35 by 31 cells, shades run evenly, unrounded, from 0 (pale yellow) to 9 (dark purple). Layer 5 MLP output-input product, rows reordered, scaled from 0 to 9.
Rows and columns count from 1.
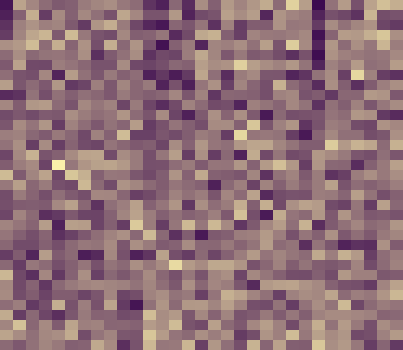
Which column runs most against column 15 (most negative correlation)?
10
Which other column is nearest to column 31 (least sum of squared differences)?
30
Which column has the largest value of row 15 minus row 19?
7
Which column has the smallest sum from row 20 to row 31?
18
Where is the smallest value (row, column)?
17, 5
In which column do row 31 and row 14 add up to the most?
11
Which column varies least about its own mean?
9
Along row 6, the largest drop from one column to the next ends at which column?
26
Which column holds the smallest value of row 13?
20
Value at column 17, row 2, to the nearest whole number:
6
